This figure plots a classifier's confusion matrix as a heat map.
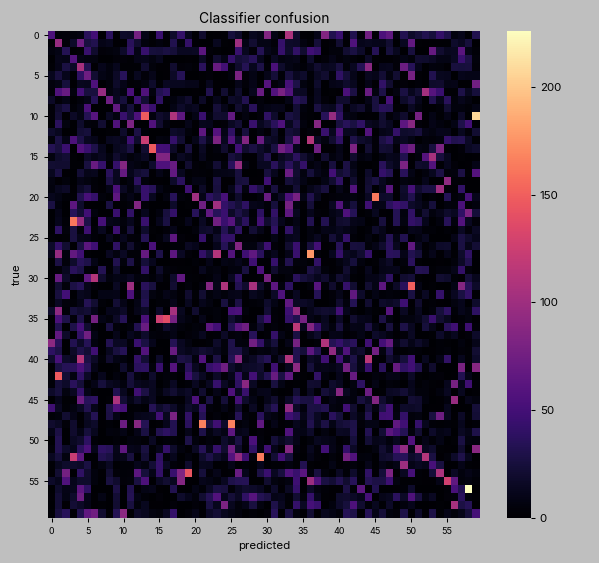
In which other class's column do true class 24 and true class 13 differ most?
36
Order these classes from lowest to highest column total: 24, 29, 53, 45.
45, 53, 24, 29
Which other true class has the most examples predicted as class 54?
19
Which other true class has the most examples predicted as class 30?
0
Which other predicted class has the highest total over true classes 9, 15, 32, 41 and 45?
34
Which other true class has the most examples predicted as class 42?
14
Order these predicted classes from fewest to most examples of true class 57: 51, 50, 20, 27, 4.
20, 51, 27, 50, 4
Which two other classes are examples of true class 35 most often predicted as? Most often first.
16, 15
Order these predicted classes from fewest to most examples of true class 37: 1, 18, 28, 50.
18, 50, 28, 1
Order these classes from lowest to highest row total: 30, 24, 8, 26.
24, 8, 30, 26
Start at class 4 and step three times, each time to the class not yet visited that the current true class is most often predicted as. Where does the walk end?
33
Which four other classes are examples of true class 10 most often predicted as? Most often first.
59, 13, 17, 39
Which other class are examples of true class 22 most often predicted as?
58
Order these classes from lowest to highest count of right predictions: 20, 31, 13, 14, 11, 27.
27, 31, 11, 20, 13, 14
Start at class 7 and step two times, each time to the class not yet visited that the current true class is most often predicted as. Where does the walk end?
29
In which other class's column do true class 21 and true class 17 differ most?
23
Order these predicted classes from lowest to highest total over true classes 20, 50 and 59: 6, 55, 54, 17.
54, 55, 17, 6
